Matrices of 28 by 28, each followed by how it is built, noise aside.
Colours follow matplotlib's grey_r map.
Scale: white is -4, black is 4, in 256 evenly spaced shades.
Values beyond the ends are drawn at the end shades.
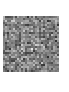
blocks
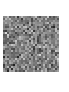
blocks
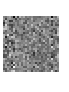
uneven columns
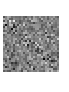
banded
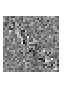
banded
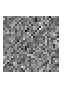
Hankel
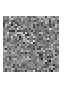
banded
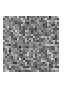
repeating rows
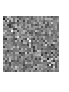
banded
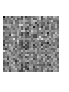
blocks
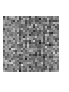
repeating rows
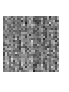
blocks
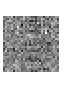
blocks
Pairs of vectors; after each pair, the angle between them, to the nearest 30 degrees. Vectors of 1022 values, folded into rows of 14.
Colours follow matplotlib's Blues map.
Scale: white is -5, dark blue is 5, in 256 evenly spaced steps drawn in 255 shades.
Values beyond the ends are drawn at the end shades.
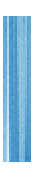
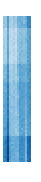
120 degrees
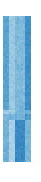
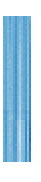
90 degrees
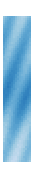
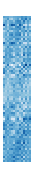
120 degrees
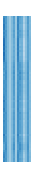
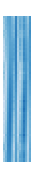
150 degrees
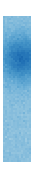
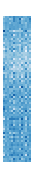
120 degrees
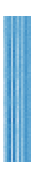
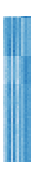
30 degrees
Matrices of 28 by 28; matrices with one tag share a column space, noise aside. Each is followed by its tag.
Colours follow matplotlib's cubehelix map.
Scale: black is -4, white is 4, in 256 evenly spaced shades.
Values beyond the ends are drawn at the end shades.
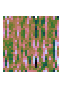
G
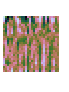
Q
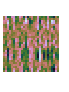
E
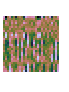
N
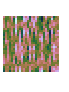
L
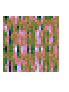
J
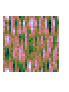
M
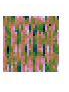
J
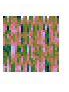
J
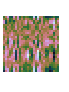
E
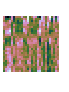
Q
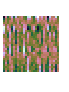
J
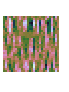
M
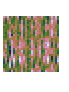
G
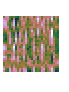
L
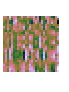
E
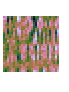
L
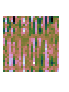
Q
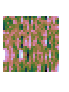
E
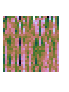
Q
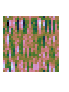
M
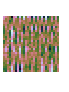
J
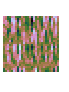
L
